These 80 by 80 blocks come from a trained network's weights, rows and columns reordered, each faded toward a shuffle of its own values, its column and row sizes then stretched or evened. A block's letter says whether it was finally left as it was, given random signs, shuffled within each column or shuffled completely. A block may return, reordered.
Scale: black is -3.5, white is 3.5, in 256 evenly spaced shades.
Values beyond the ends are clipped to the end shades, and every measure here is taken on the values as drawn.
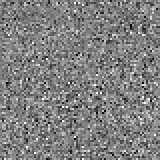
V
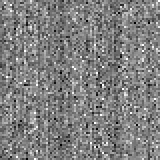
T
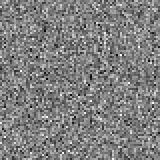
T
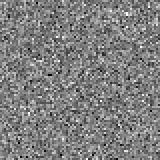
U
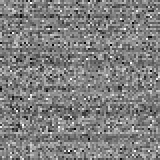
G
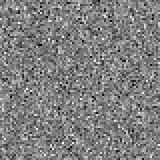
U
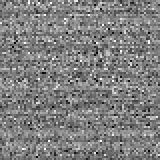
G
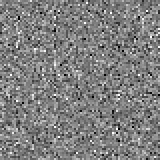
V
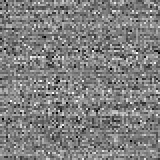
G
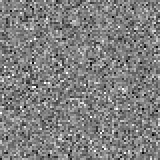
U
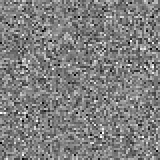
V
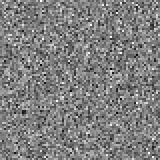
T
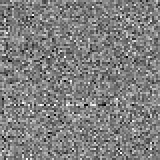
G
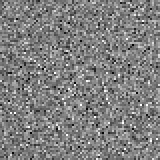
U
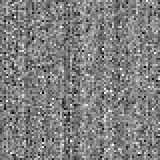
T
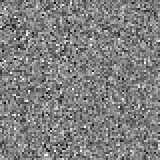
T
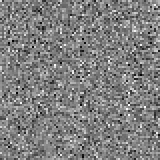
T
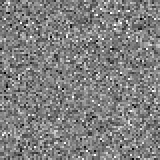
U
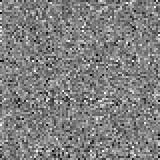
G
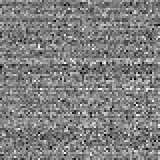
G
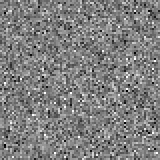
T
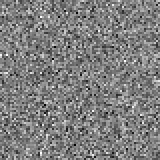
V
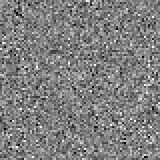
T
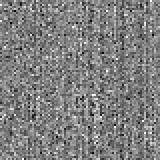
G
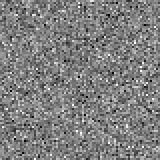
U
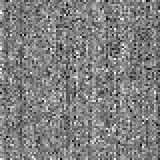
G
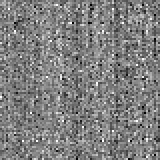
G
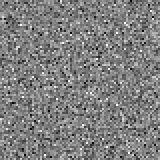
U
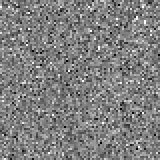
U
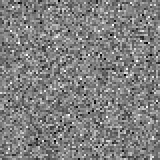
U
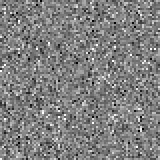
T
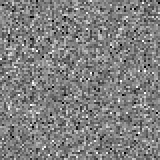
T
